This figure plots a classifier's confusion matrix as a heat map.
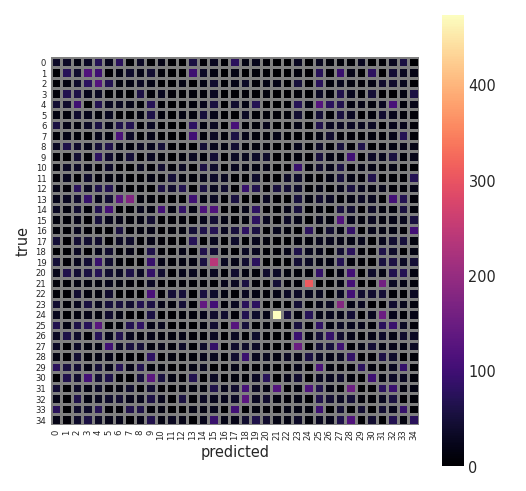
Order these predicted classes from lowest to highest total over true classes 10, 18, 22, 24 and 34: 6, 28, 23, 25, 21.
6, 25, 23, 28, 21
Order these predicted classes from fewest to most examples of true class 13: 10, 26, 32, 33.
10, 26, 33, 32
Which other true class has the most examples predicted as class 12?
14
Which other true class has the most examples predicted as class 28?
31
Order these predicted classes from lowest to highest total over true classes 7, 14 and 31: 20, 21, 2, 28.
20, 2, 21, 28
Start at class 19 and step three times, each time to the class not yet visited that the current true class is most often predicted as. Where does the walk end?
23
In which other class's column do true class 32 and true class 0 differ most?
18
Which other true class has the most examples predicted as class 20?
30
